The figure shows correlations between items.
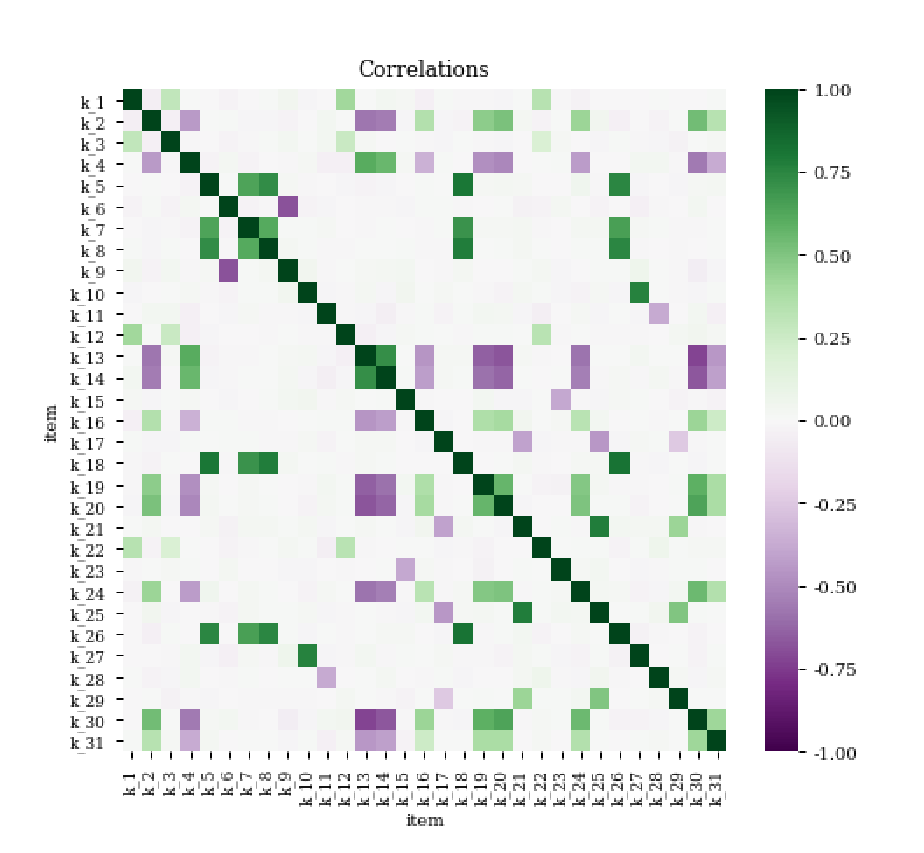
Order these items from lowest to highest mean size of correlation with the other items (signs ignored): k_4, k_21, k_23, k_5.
k_23, k_21, k_5, k_4
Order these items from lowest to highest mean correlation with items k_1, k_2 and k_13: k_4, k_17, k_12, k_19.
k_19, k_17, k_4, k_12
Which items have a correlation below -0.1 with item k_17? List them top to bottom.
k_21, k_25, k_29
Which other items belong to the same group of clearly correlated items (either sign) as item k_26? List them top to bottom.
k_5, k_7, k_8, k_18
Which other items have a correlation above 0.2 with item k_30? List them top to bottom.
k_2, k_16, k_19, k_20, k_24, k_31
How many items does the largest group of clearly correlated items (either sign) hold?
10
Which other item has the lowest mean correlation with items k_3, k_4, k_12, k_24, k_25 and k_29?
k_17
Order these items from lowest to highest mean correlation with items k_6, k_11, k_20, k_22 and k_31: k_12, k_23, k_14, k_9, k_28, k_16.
k_14, k_9, k_28, k_23, k_12, k_16
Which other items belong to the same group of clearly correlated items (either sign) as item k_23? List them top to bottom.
k_15
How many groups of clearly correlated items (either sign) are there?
8
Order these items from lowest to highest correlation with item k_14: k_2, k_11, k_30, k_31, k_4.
k_30, k_2, k_31, k_11, k_4
